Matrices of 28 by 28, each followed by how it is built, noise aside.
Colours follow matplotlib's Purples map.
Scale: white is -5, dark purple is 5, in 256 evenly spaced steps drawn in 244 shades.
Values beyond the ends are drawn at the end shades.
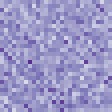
Toeplitz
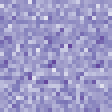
repeating columns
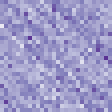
Toeplitz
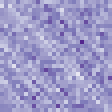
Toeplitz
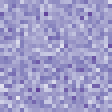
repeating columns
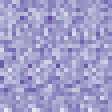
repeating columns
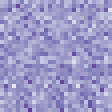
repeating columns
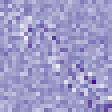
banded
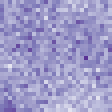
smooth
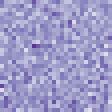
noise
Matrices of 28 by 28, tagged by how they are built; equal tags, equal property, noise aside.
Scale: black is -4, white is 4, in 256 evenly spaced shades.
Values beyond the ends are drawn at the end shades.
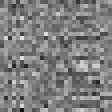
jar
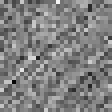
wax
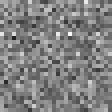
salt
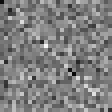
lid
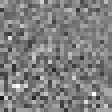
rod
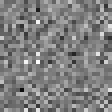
jar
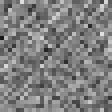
wax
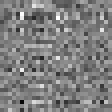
jar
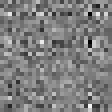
jar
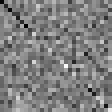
lid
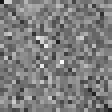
lid
